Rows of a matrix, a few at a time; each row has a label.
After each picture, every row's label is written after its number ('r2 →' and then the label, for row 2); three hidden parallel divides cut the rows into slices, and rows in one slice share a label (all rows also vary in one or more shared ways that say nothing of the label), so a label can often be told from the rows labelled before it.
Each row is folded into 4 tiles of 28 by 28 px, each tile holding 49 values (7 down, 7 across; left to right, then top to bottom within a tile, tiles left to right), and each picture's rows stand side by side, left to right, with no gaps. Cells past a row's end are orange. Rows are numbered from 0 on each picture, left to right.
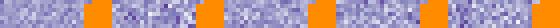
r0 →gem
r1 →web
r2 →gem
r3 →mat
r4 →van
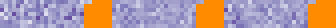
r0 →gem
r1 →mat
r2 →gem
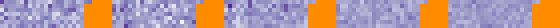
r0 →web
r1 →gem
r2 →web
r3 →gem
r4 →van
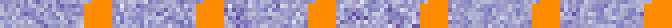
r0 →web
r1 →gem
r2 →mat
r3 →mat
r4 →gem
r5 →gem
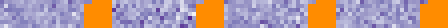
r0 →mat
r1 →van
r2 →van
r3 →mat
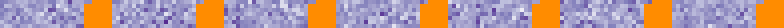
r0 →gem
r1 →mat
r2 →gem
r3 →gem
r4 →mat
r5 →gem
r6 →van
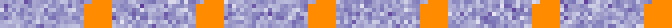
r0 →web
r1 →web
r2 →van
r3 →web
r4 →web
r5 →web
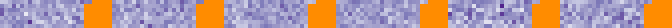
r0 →gem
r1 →gem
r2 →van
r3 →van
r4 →web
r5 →mat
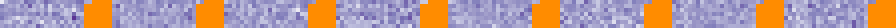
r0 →mat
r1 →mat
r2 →van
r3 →mat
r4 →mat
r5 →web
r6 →van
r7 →mat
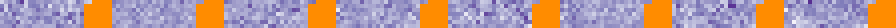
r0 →mat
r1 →mat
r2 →mat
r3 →web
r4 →gem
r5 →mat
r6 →web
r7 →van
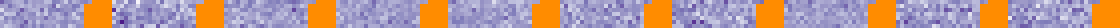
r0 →web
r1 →mat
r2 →gem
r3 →mat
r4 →web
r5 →van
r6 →gem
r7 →van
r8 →mat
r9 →mat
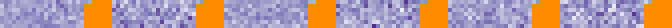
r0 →web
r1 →van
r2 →web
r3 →gem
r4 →mat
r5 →mat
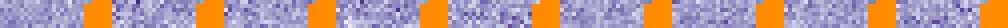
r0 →van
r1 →web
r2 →web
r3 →web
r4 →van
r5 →web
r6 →mat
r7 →van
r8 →web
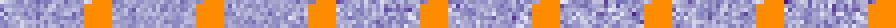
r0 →gem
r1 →mat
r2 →mat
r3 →web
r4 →web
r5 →gem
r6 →gem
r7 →web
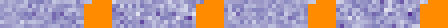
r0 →van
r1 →mat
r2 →mat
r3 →mat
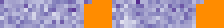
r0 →gem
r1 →van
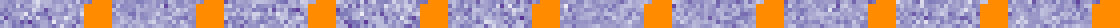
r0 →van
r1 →mat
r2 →mat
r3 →gem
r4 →gem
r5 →mat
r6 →gem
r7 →gem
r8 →van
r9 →mat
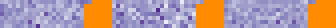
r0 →gem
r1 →web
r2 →gem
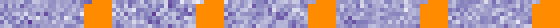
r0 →mat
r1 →web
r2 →van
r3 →van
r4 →van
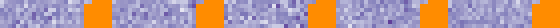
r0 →web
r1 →web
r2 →gem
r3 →gem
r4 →van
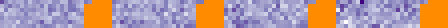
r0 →van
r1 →gem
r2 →gem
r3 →web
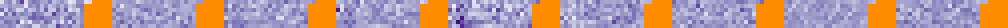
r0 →web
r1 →gem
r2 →gem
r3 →gem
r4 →gem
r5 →mat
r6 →gem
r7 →van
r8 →gem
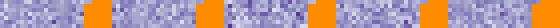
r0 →gem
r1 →gem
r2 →van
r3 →van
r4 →van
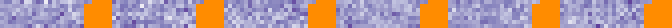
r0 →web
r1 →van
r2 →gem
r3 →mat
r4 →van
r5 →gem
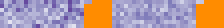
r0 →gem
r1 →web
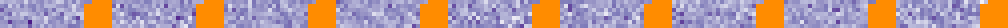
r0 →gem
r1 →van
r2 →gem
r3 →web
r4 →web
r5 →web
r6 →mat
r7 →gem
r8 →web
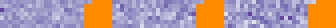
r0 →mat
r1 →mat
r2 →web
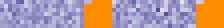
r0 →van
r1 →web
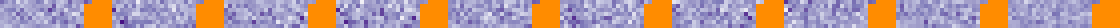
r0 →mat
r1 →gem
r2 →van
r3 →gem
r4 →mat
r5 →web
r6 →mat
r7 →web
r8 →van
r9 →van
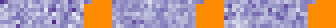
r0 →mat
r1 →mat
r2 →web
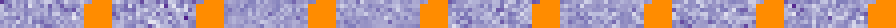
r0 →web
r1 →gem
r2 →gem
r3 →gem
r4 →mat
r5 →mat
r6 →gem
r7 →van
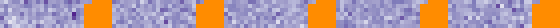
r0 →mat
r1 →mat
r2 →web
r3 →gem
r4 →van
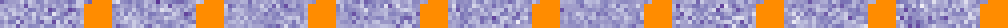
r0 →gem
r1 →gem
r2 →web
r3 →mat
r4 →van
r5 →gem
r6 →web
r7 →web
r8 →web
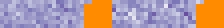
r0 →van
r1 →gem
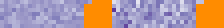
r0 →van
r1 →mat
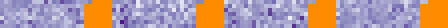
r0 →gem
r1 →mat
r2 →mat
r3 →web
